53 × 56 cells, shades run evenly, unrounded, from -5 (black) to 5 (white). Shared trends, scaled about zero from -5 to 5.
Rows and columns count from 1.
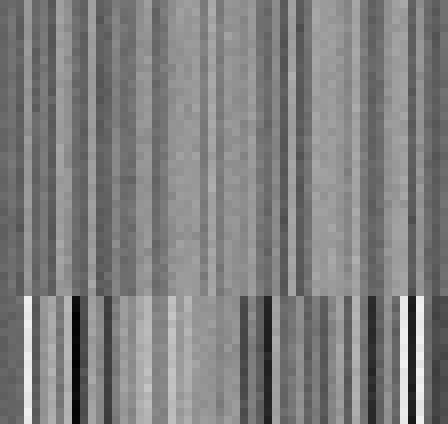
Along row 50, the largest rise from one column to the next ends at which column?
53
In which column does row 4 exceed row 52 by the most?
10
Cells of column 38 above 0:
16
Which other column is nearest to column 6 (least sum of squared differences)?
26
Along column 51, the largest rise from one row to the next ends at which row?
38
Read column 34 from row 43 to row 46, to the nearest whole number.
-4 -4 -3 -4
